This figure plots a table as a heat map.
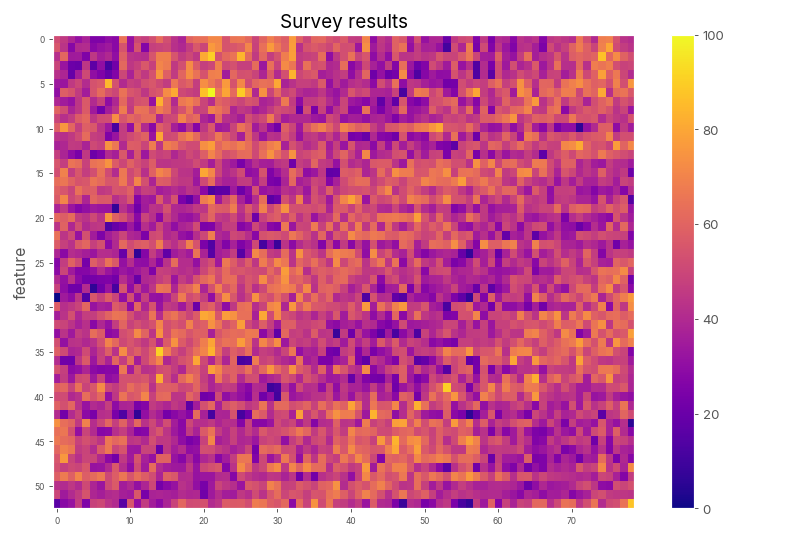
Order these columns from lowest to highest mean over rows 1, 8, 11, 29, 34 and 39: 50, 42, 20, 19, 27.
50, 42, 27, 20, 19
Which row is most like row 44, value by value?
22
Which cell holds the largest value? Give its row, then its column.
6, 21
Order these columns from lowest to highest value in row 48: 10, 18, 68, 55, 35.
10, 68, 18, 55, 35
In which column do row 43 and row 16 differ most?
78
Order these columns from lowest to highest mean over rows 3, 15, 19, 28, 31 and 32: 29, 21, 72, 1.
1, 29, 72, 21
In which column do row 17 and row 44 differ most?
21
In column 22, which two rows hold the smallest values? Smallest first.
17, 47
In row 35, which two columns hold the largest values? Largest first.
14, 21
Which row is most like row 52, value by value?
29
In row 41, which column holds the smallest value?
18
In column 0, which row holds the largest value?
43
